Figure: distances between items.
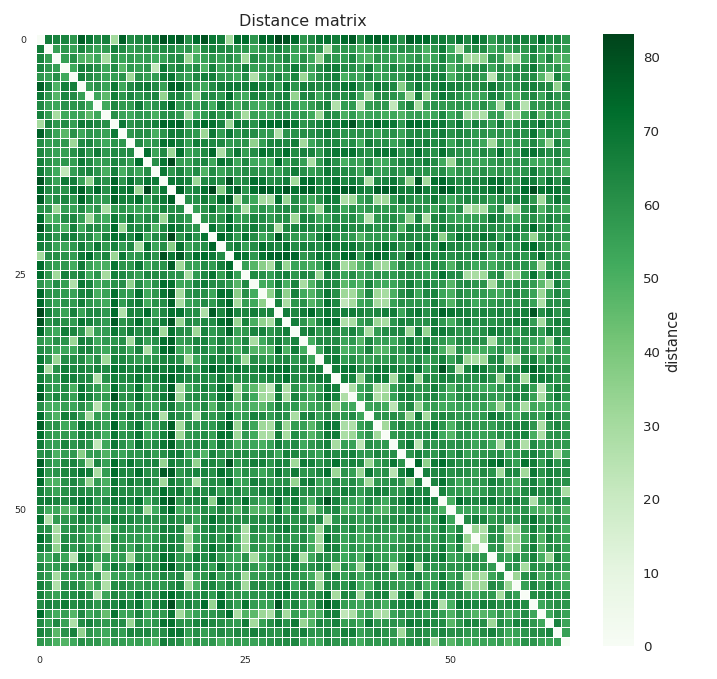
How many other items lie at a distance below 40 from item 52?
9
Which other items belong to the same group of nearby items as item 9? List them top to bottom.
0, 23
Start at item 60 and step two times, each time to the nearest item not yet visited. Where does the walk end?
21
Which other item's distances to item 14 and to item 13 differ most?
3
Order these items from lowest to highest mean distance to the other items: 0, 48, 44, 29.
44, 48, 29, 0
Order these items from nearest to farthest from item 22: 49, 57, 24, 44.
57, 44, 24, 49
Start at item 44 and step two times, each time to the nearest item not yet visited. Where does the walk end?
5
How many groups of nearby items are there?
14
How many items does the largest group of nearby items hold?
10
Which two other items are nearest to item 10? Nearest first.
29, 20
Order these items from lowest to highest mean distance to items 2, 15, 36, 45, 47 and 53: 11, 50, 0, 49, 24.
24, 50, 11, 49, 0
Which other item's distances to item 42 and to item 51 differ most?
35
